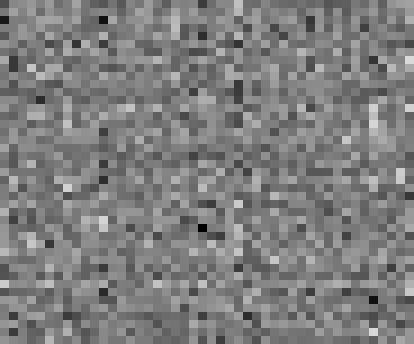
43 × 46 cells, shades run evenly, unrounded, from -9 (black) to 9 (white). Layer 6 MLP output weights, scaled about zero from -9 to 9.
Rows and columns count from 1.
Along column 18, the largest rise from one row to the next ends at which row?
36
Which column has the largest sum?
8
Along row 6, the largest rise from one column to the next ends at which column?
10
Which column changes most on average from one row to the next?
12
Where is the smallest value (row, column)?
29, 23
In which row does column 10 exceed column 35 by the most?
37
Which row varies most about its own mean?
3
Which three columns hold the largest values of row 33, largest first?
31, 35, 43
